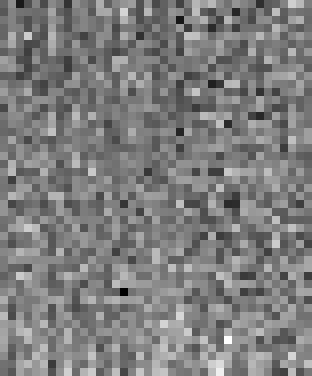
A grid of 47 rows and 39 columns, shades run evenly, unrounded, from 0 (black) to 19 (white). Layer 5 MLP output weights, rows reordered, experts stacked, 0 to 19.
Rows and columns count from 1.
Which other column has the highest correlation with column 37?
28
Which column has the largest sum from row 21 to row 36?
35
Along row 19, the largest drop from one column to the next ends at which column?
36
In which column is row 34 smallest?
4
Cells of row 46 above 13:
8
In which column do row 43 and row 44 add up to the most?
29
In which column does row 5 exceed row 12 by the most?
33
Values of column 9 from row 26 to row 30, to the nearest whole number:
6 10 11 8 10
